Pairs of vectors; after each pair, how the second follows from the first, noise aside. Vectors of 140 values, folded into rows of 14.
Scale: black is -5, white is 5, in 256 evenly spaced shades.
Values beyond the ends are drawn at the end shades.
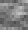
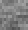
wrapped around, negated, shrunk.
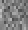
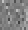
reversed, partly zeroed.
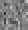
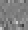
reversed, partly zeroed.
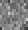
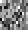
wrapped around, scaled up.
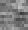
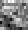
wrapped around, negated, scaled up.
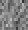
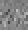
reversed, partly zeroed.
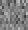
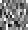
wrapped around, negated, scaled up.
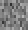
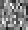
negated, scaled up.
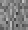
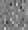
reversed, partly zeroed.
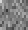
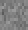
wrapped around, negated, shrunk.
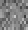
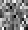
negated, scaled up.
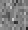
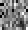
wrapped around, scaled up.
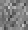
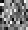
wrapped around, scaled up.
